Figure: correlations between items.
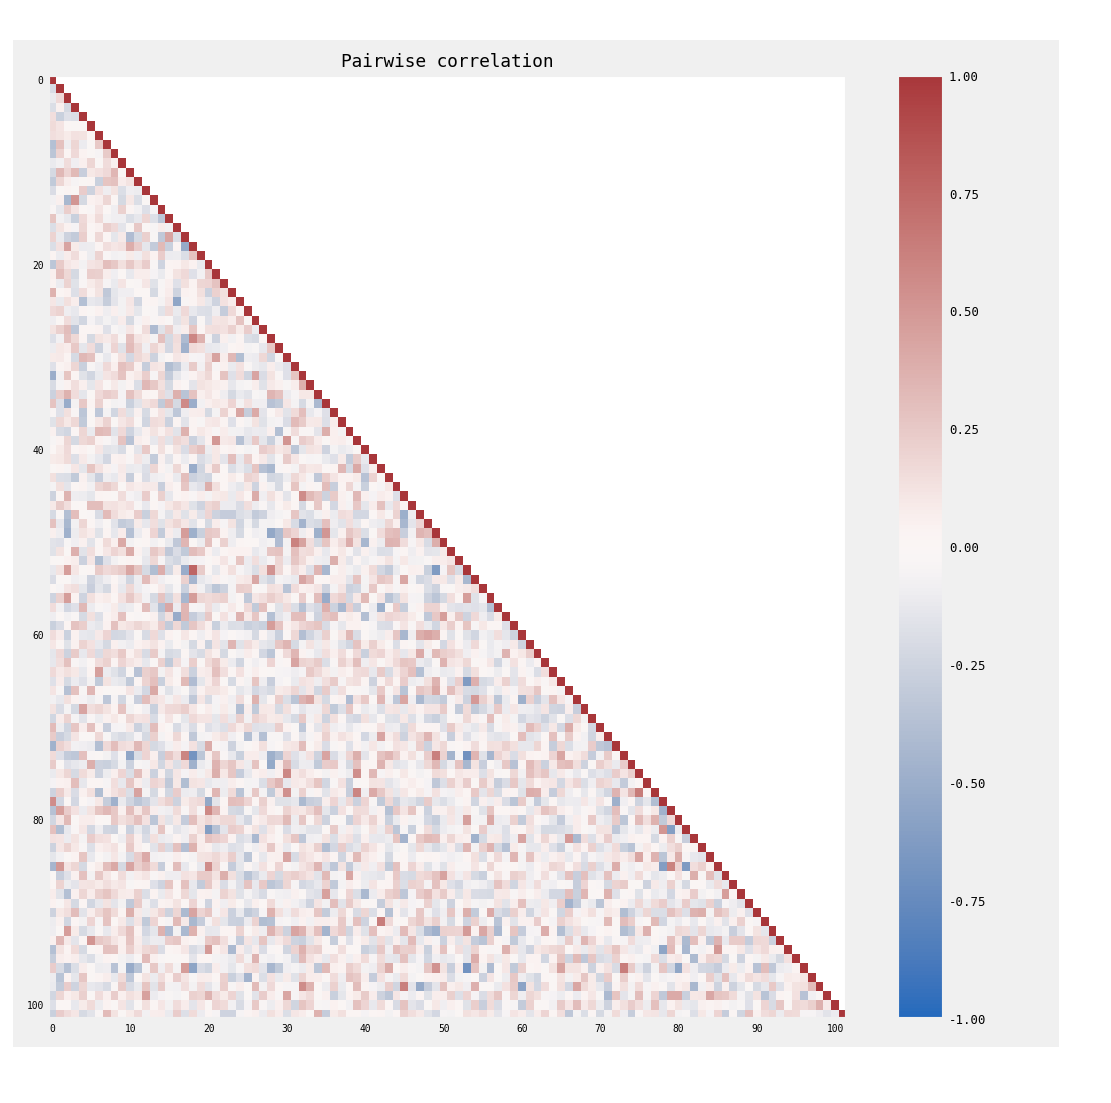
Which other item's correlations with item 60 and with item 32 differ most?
98
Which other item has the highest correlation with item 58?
50
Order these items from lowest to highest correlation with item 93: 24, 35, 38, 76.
24, 38, 76, 35
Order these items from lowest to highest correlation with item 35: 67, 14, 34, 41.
34, 14, 67, 41
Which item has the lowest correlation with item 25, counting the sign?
97
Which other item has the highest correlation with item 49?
73
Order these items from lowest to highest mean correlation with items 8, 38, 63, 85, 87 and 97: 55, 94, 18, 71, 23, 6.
23, 55, 71, 18, 6, 94
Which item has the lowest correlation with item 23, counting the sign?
94
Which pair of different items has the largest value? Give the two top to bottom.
18, 53
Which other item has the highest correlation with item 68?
4
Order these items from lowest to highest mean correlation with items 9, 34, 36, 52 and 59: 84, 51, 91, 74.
74, 91, 84, 51
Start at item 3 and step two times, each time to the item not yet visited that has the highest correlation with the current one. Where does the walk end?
66
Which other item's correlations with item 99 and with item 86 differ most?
71
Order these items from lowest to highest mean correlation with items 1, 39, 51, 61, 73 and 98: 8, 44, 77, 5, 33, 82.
82, 44, 8, 5, 33, 77
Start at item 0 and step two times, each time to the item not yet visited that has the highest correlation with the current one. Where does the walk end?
81
